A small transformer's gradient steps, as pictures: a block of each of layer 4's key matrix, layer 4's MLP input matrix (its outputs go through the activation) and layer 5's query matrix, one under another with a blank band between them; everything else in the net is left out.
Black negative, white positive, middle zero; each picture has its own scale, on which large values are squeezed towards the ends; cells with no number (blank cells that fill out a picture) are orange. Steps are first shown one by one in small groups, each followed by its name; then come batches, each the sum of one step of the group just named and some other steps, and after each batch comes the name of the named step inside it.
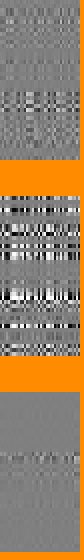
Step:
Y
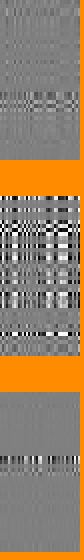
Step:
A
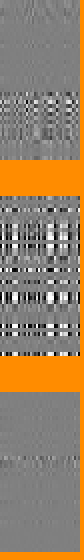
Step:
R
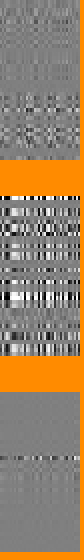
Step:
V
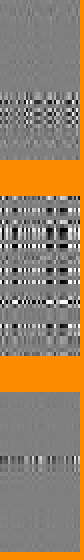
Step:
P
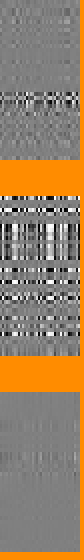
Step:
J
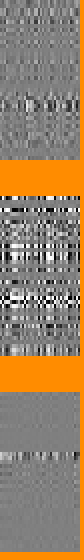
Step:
Y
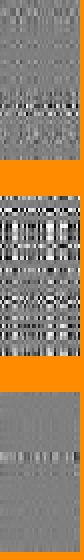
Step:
J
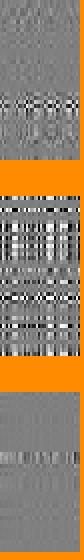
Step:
R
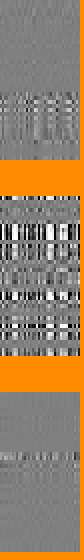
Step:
R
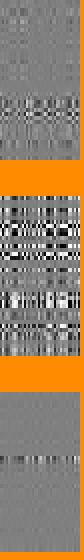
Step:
P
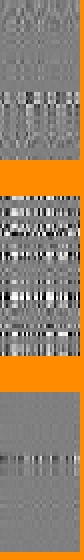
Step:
V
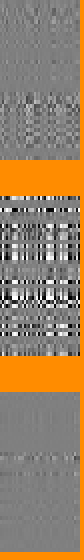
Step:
J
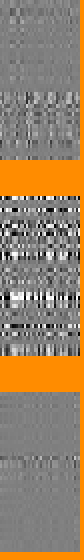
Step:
V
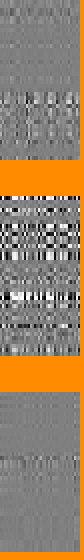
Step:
V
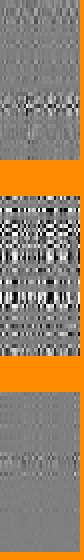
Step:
A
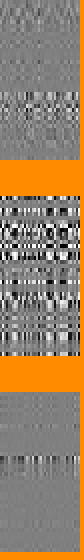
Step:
P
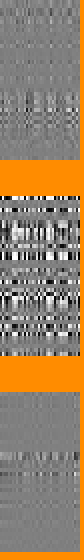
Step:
P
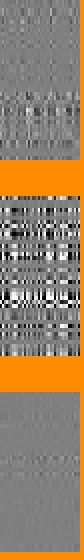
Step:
Y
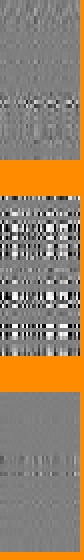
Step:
R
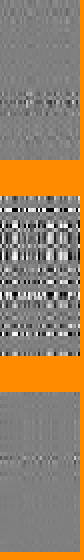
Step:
J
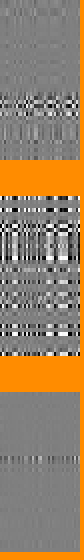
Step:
A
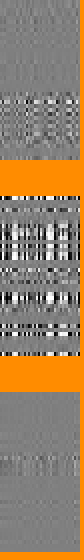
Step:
R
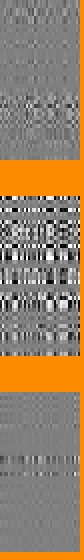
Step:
P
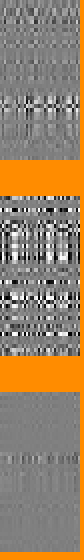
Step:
A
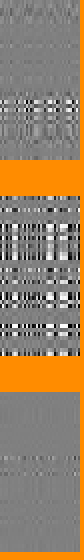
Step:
R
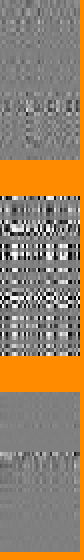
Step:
Y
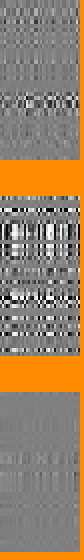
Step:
J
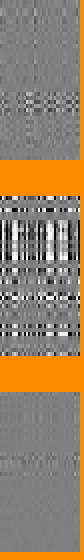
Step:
Y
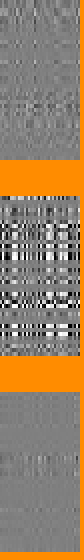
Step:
A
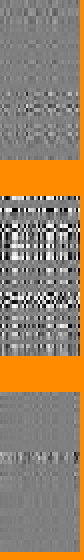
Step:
A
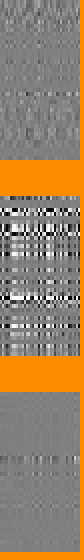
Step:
Y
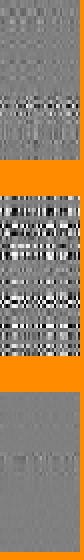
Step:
Y
